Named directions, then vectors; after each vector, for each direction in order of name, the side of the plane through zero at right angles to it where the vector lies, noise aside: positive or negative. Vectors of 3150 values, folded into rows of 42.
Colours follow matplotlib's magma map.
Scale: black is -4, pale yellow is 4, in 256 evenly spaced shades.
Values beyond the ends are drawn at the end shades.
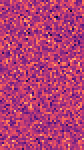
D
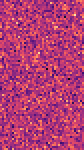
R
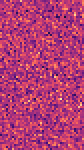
positive, positive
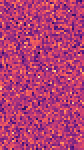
positive, negative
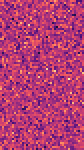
positive, negative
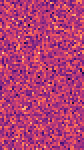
negative, positive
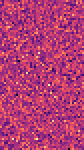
negative, positive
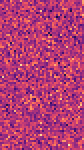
positive, positive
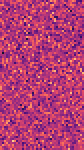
positive, negative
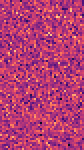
negative, negative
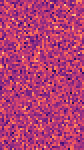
negative, positive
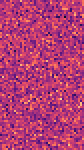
positive, positive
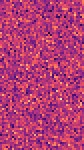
positive, positive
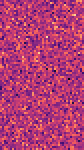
negative, positive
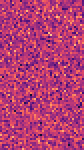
negative, negative
